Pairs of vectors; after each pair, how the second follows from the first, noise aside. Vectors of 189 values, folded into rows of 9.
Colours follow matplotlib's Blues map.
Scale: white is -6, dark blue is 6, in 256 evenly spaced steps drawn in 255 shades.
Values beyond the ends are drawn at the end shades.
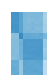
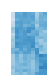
reversed.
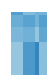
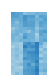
copied.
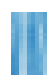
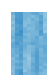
wrapped around, negated, shrunk.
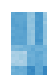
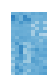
reversed, partly zeroed.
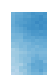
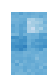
wrapped around, partly zeroed.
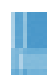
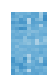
wrapped around, partly zeroed.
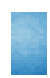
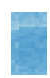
wrapped around, negated, shrunk.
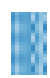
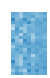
wrapped around, partly zeroed.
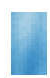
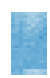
wrapped around, partly zeroed.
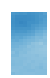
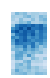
wrapped around, scaled up.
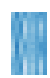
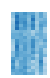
wrapped around, negated.
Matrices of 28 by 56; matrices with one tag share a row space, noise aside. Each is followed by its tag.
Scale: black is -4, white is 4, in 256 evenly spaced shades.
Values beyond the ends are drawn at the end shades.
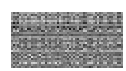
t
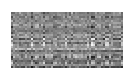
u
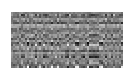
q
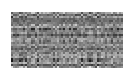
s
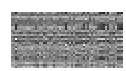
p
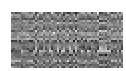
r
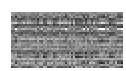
p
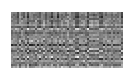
q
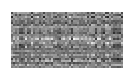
u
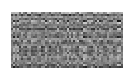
t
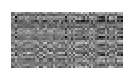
p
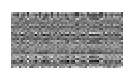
q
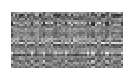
u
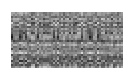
s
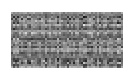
t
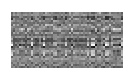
u
